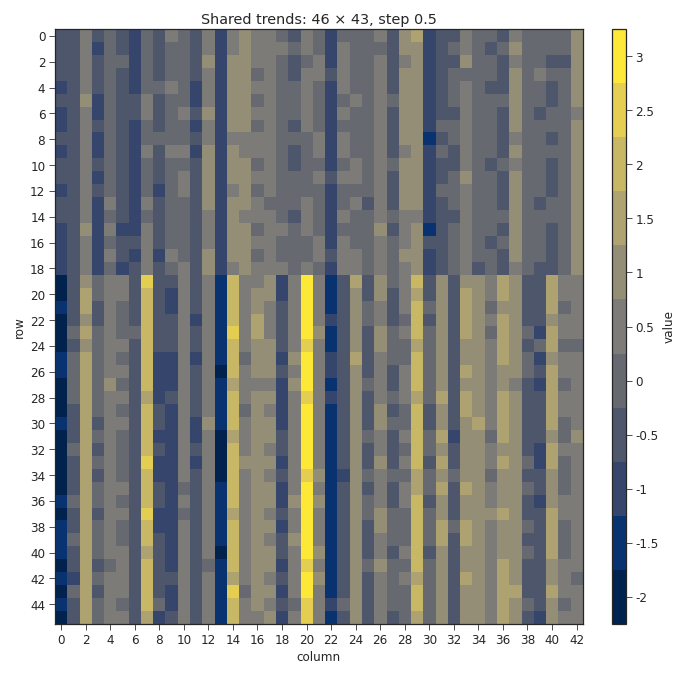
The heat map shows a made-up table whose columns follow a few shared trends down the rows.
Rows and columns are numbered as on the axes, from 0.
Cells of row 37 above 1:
7
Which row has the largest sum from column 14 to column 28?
23
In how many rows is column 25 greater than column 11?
29
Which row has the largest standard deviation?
33
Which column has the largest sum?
20
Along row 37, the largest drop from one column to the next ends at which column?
8
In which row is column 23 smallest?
34
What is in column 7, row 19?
2.5
